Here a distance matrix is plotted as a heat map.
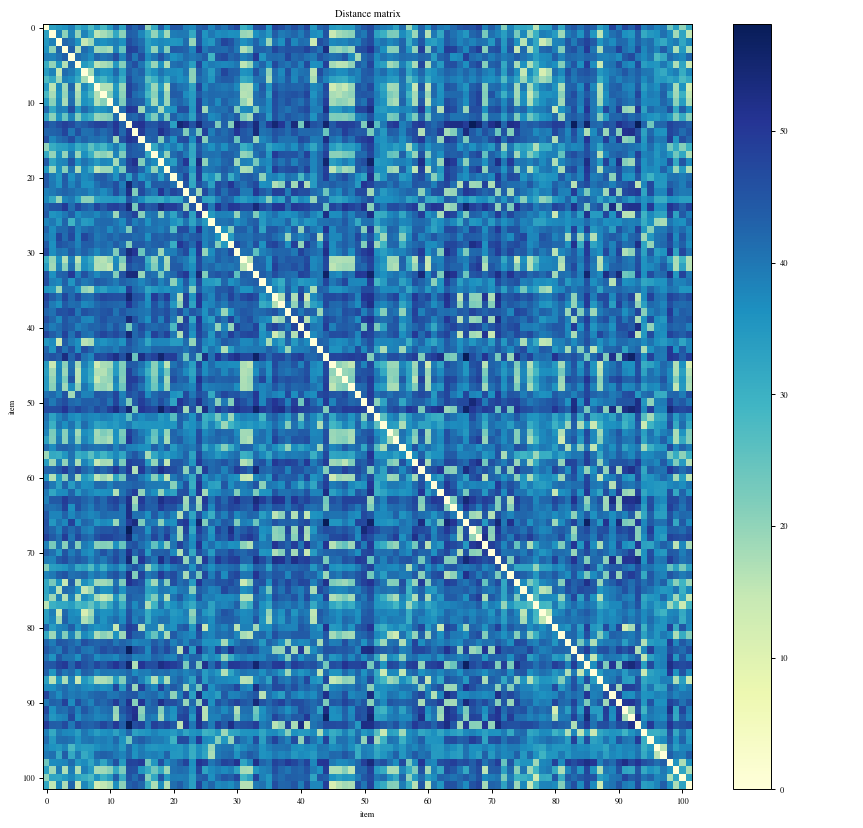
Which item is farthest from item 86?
98
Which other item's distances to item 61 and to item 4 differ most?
89
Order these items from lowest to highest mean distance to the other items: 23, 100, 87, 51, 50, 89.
87, 23, 100, 89, 50, 51
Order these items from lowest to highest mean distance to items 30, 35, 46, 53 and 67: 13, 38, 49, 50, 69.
69, 38, 49, 50, 13
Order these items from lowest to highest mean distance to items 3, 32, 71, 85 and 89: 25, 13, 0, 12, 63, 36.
12, 63, 0, 25, 36, 13
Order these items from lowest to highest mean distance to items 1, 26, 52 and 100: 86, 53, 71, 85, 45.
45, 53, 86, 71, 85
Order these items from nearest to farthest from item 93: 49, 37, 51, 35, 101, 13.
37, 49, 35, 101, 51, 13
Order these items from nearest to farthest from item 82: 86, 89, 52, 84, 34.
86, 84, 52, 34, 89
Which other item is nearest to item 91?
80
